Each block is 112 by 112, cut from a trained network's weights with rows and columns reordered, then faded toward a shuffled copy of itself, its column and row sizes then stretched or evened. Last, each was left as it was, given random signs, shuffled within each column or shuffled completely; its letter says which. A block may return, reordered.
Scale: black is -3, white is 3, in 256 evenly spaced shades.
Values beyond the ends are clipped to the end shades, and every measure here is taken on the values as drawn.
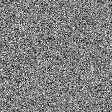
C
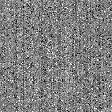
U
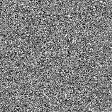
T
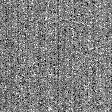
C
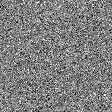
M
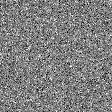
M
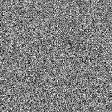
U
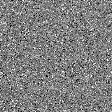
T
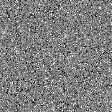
T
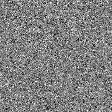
T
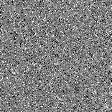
C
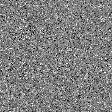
T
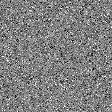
T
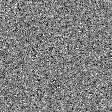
M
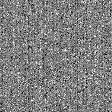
C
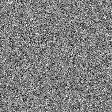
M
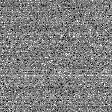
U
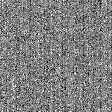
U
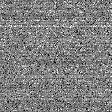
U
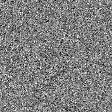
T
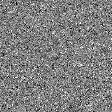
T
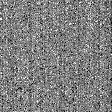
U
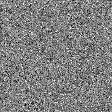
C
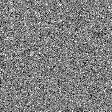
T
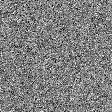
M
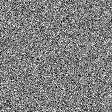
M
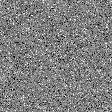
M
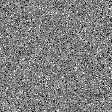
C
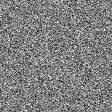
M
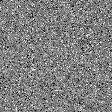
C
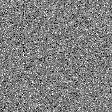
C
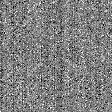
U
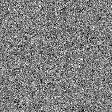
T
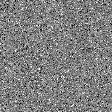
T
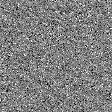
C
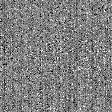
U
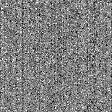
U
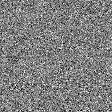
T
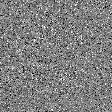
T
